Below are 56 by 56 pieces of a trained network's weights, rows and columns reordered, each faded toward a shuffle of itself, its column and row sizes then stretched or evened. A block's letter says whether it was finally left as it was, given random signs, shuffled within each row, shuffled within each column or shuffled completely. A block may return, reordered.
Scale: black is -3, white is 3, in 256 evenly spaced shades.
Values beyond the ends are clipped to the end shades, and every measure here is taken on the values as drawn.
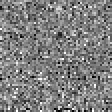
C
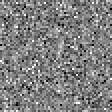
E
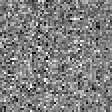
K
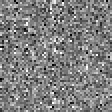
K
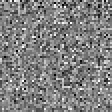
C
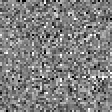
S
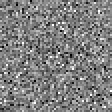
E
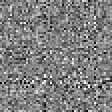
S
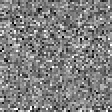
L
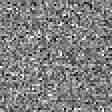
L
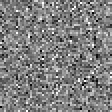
K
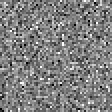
E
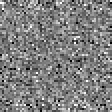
L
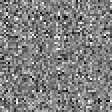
S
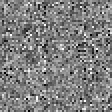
C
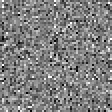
K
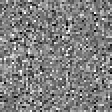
K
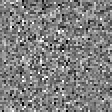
K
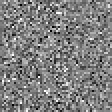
K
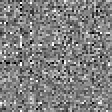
C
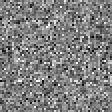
L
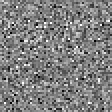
L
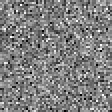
E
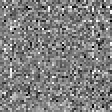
C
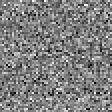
L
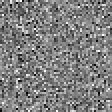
K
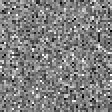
K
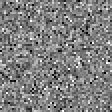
E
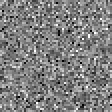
E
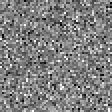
E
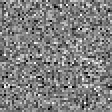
L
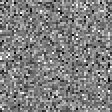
K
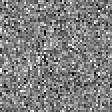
K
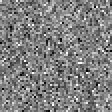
E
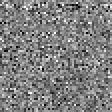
L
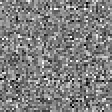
C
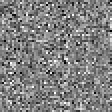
C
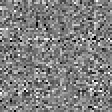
S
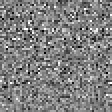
L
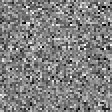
C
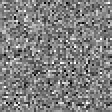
C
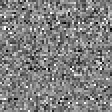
L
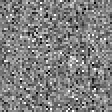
K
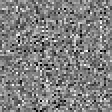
C
